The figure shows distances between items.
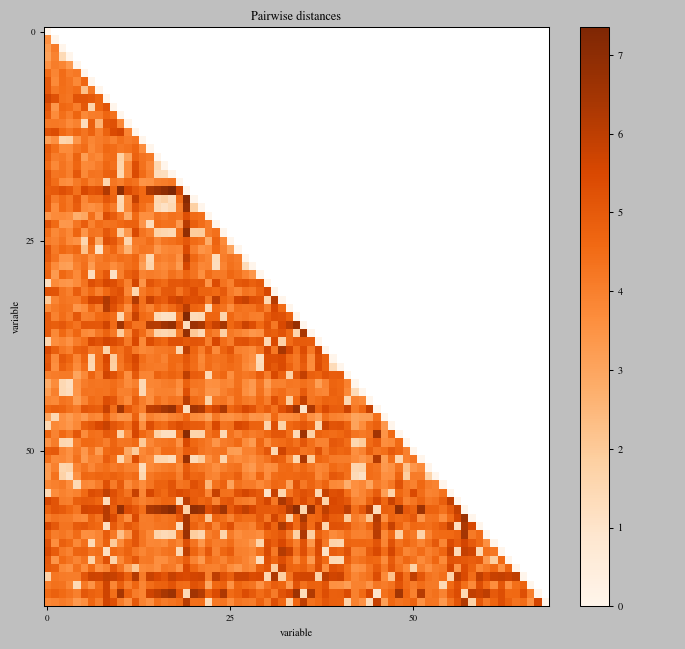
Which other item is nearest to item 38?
62
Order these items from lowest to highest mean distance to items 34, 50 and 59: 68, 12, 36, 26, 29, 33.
36, 26, 12, 29, 68, 33
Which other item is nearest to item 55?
30
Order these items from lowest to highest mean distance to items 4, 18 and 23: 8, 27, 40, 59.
27, 59, 8, 40
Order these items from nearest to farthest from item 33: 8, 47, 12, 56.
47, 12, 56, 8
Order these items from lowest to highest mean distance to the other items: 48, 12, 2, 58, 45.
2, 48, 58, 12, 45
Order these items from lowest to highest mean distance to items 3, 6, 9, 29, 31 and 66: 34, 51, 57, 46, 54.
54, 46, 51, 34, 57
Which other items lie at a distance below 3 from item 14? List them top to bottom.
23, 27, 28
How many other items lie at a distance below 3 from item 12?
3
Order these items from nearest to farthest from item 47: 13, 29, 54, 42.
42, 13, 54, 29
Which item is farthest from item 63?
65
